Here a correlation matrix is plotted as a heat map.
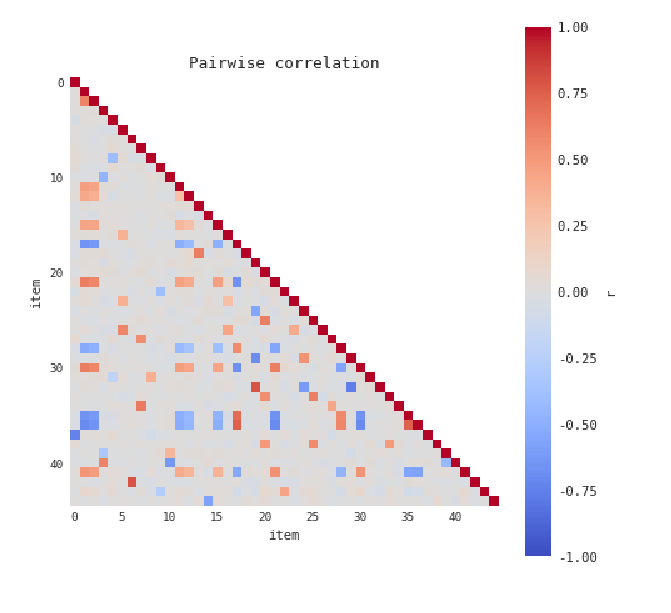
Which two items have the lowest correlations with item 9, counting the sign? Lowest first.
22, 43
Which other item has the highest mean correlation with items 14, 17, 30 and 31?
8
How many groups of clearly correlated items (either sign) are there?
12
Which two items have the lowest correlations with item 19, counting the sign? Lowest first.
29, 24
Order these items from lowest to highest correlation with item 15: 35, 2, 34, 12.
35, 34, 12, 2
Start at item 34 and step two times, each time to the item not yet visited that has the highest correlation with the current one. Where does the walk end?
27
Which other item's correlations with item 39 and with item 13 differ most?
18
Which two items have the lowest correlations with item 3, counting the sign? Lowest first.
10, 39
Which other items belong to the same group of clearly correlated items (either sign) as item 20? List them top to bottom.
25, 33, 38
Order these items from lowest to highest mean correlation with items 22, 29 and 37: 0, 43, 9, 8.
0, 9, 8, 43
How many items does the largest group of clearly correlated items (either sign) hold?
12
